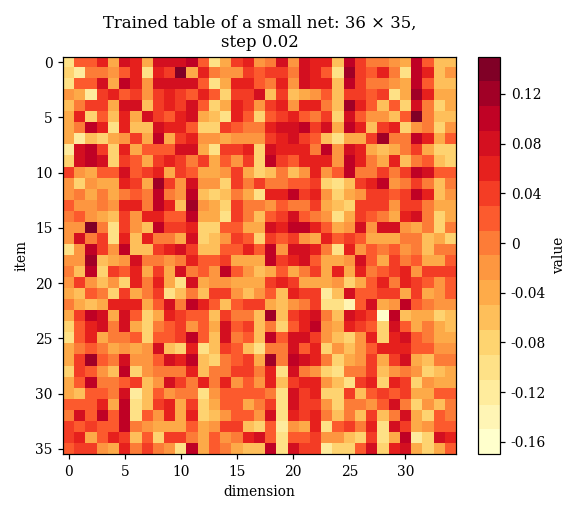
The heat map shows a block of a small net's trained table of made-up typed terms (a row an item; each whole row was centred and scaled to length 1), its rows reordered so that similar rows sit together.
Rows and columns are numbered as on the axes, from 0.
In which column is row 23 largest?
18
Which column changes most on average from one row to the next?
2
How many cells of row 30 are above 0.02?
7
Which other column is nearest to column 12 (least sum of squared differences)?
6
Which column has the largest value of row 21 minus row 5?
14
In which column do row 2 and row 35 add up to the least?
24
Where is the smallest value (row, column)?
23, 28
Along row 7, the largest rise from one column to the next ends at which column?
8
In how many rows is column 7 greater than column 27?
5
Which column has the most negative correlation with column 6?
20
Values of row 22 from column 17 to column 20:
0.04 -0.04 -0.06 -0.02
